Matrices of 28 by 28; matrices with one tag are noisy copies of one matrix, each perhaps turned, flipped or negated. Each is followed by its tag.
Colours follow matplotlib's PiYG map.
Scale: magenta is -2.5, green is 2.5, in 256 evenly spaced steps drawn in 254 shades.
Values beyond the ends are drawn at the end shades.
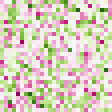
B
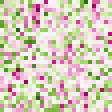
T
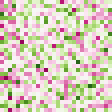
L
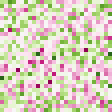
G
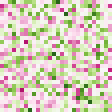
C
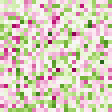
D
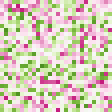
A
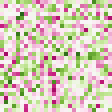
D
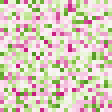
D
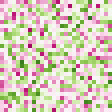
T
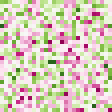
G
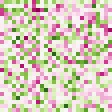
C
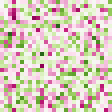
B
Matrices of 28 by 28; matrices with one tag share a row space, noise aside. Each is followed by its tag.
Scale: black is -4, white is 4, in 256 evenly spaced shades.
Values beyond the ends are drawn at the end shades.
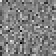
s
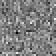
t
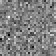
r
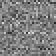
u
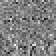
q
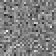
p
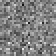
r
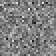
q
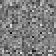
q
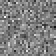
r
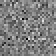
u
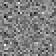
p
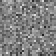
q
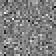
p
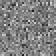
u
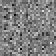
p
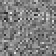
p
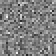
s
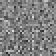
s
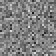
q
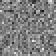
q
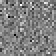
s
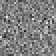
s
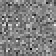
t
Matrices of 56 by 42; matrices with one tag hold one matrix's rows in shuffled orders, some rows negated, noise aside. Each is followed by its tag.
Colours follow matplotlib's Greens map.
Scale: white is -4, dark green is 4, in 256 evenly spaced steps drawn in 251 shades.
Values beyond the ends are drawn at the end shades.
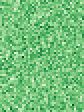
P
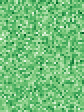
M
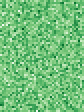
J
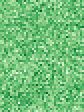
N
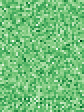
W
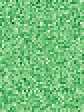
W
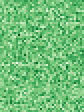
N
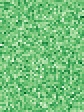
M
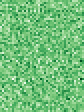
W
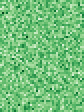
J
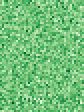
W
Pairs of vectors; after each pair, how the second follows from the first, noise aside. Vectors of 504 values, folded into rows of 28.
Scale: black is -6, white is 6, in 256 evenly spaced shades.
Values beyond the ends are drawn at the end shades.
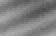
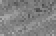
partly zeroed.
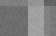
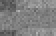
wrapped around, negated, partly zeroed.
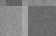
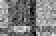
wrapped around, negated, scaled up.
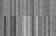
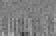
wrapped around, negated, partly zeroed.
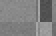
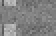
wrapped around, negated, partly zeroed.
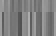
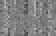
wrapped around, partly zeroed.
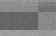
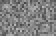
shuffled.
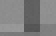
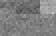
wrapped around, negated, partly zeroed.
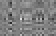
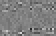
wrapped around, negated, partly zeroed.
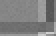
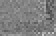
partly zeroed.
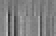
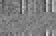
wrapped around, negated, partly zeroed.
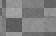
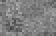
partly zeroed.
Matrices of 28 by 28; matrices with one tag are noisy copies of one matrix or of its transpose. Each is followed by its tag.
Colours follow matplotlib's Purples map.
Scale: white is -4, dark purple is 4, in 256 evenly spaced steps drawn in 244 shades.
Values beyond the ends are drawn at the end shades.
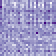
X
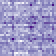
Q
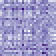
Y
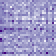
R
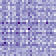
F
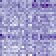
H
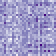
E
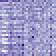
X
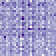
F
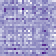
Y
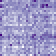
H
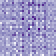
F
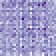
F
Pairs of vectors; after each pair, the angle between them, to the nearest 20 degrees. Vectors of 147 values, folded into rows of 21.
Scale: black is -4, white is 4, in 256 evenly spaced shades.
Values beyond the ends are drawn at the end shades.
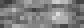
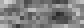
160 degrees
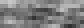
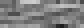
80 degrees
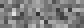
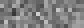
140 degrees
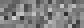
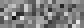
160 degrees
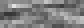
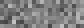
80 degrees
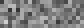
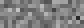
140 degrees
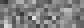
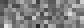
60 degrees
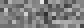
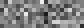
20 degrees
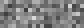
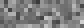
120 degrees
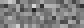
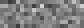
160 degrees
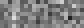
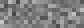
120 degrees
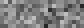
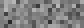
80 degrees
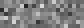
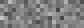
60 degrees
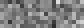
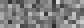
20 degrees
